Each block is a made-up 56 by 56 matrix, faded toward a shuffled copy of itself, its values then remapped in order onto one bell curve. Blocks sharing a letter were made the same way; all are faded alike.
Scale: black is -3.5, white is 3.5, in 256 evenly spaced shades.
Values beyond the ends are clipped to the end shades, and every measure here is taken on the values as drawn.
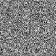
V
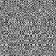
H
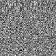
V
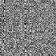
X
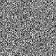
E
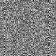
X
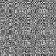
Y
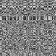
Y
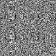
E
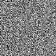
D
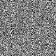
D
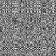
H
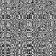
Y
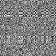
H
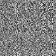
E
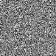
D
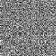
V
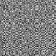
Y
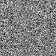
D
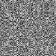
X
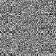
X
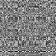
H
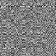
H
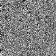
D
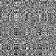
H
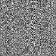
E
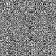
V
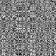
H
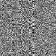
X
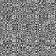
Y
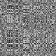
Y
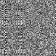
X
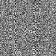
E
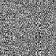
X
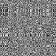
Y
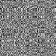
H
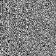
D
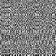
Y
